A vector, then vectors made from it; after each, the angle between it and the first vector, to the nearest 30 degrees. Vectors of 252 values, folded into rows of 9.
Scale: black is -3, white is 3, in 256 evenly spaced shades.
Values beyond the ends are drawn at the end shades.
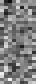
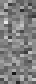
90 degrees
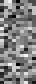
150 degrees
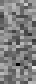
90 degrees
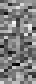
90 degrees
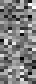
90 degrees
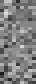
150 degrees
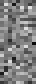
120 degrees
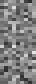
120 degrees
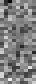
30 degrees
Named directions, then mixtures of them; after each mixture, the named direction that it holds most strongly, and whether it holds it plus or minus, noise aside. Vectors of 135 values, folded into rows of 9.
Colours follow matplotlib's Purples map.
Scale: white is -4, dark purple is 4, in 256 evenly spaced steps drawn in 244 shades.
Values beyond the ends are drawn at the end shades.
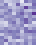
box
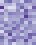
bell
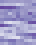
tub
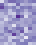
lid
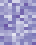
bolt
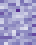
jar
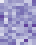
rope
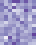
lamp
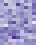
box, plus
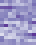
tub, plus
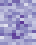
bolt, minus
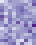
rope, plus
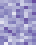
box, plus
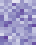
lamp, minus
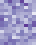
box, minus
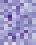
bolt, minus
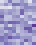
tub, minus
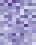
bolt, minus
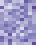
bell, plus
